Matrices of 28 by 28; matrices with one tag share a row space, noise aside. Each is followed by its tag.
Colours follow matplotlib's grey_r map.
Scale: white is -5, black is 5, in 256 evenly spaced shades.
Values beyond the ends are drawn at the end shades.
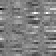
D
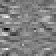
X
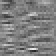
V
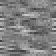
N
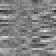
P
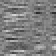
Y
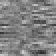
P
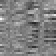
D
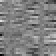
D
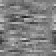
N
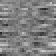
P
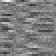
V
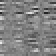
D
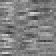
V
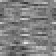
N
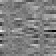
D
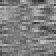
P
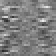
X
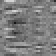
Y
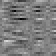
Y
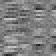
Y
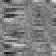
Y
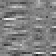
Y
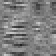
Y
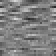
N
